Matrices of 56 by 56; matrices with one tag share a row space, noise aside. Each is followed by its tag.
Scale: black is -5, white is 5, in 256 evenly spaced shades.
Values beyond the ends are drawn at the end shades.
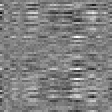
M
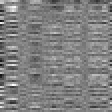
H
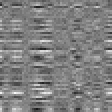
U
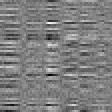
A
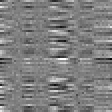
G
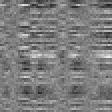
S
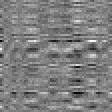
M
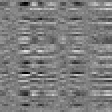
S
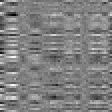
H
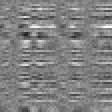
S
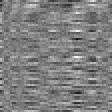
M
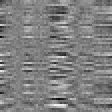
G
